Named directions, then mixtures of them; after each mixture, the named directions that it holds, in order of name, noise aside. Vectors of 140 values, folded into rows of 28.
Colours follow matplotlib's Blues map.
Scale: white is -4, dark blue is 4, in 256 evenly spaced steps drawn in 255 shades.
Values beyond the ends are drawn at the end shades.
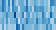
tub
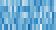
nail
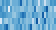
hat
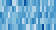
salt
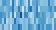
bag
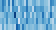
tub.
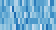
nail, salt, tub.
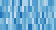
bag, hat, nail.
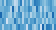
bag, nail, salt.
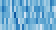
nail, tub.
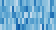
nail, salt, tub.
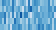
bag.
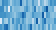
hat.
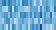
nail.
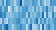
hat, nail, salt.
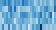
nail.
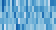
tub.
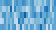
hat, nail, tub.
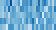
hat, salt.
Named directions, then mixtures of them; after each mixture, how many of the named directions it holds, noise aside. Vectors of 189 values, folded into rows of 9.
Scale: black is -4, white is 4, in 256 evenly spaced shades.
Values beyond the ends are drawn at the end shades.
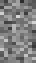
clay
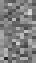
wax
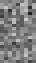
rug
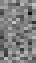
three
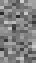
one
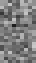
three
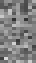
two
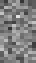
one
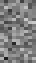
three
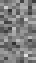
two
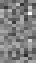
two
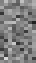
two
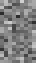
one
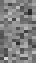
one
